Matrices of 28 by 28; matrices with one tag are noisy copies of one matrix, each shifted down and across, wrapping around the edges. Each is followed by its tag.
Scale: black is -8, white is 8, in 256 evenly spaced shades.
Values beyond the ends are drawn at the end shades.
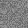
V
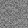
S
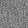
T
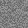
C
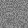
V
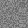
V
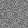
C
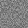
V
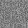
T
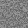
S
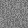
T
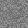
S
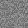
S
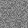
C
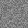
C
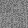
T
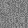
T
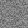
S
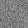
T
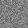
C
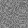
V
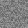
S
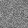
C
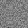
V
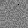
V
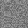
V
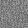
T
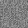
T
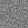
V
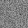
T
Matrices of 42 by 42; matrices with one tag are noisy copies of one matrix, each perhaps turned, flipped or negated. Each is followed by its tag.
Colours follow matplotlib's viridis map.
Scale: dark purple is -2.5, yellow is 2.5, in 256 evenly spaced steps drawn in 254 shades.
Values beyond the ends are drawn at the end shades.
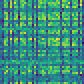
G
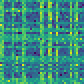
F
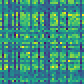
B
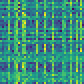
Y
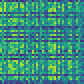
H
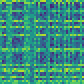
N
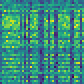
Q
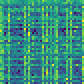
H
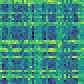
F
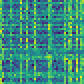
N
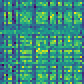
N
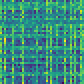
G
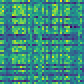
B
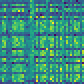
N
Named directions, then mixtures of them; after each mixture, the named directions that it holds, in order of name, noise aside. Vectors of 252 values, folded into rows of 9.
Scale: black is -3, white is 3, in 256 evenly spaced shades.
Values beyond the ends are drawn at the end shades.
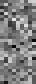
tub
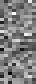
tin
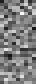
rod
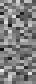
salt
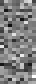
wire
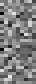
salt, tin.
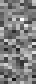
rod, tub, wire.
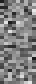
rod, salt, tub.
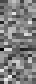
rod, salt, tin.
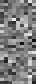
tin, tub.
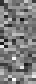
rod, wire.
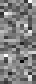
rod, tin, tub.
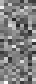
tub.
